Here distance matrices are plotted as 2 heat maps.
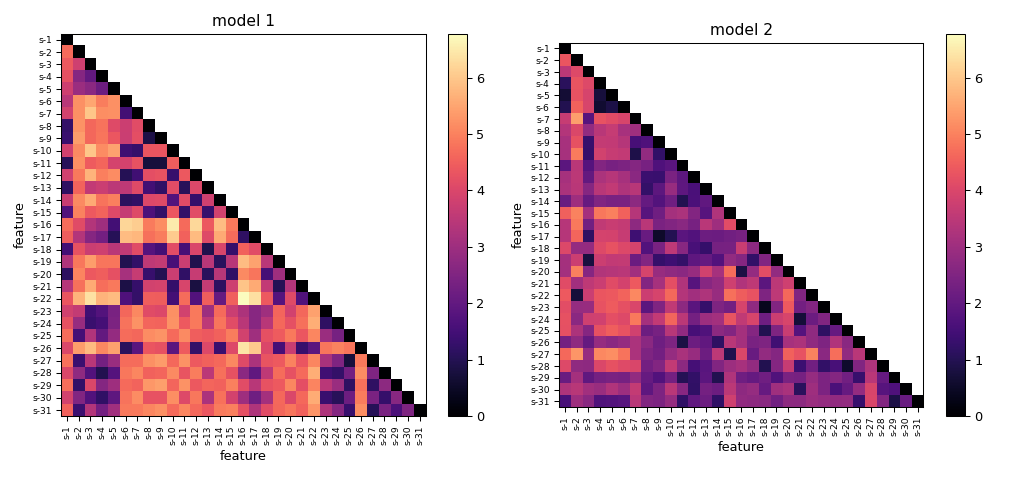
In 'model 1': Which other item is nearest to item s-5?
s-17
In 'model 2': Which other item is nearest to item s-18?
s-23
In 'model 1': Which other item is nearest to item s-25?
s-27
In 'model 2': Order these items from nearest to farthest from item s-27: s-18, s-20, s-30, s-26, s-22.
s-18, s-26, s-30, s-20, s-22
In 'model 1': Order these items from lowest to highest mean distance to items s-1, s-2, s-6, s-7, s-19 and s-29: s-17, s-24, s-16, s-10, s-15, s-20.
s-10, s-20, s-15, s-24, s-17, s-16
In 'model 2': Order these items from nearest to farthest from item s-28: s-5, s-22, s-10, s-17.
s-22, s-17, s-10, s-5
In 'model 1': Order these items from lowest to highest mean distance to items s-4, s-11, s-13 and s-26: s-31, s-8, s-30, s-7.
s-8, s-30, s-7, s-31
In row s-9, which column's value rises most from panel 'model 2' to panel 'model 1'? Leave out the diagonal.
s-17
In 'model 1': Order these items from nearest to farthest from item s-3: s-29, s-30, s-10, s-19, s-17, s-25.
s-30, s-17, s-25, s-29, s-19, s-10
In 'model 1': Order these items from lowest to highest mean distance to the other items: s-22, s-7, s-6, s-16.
s-6, s-7, s-22, s-16
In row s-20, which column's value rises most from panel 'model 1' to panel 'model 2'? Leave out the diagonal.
s-15
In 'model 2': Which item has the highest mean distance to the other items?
s-2
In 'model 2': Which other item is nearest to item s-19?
s-3
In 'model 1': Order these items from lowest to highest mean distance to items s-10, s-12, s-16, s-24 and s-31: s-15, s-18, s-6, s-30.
s-30, s-6, s-18, s-15
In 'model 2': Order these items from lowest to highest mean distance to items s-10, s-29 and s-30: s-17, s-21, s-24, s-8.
s-17, s-8, s-21, s-24
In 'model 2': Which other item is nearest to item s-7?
s-10
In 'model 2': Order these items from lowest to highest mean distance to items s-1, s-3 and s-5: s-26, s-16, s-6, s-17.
s-6, s-26, s-17, s-16
